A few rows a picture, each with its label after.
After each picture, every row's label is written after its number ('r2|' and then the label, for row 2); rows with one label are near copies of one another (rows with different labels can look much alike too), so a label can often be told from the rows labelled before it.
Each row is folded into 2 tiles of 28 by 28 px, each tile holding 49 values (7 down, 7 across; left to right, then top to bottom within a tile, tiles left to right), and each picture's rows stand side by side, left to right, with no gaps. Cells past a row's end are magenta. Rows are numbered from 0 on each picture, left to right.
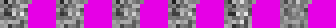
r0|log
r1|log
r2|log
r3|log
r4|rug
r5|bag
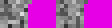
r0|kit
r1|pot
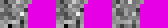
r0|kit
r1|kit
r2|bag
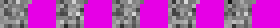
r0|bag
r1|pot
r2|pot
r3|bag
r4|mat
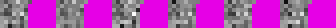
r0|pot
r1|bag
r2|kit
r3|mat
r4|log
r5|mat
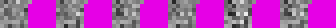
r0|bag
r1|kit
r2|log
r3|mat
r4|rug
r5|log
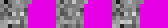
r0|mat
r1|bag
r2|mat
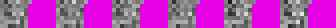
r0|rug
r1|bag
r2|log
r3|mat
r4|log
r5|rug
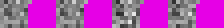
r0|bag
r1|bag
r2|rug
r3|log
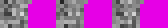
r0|log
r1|mat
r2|rug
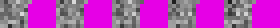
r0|kit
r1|bag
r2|pot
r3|mat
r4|log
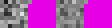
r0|log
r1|bag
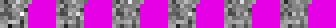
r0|kit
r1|pot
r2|bag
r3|kit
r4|bag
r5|mat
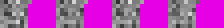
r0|rug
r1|bag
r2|bag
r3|pot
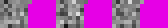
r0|mat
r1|pot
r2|bag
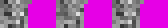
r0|rug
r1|kit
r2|rug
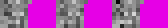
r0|rug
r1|pot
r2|mat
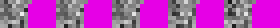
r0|kit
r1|kit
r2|kit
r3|rug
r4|log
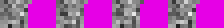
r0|kit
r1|rug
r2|pot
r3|kit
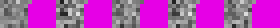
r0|bag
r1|log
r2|pot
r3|log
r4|kit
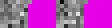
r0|kit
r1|mat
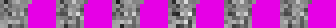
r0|mat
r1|pot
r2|mat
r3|rug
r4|rug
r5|pot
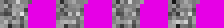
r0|pot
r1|mat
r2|bag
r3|mat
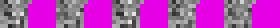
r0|rug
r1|kit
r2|rug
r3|log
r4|bag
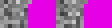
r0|bag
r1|rug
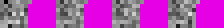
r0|mat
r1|log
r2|log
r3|kit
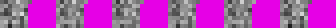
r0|pot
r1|bag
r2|log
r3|pot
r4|bag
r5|pot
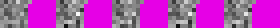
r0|bag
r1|kit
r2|rug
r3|kit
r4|kit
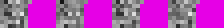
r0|rug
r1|mat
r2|log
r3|kit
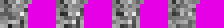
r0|kit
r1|rug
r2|rug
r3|log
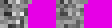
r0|rug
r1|log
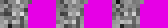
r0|pot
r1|rug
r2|mat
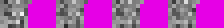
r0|rug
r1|pot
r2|bag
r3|bag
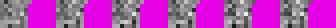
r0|mat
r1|kit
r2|kit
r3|kit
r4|pot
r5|pot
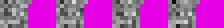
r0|log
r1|bag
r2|rug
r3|mat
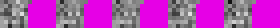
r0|pot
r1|mat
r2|mat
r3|log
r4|mat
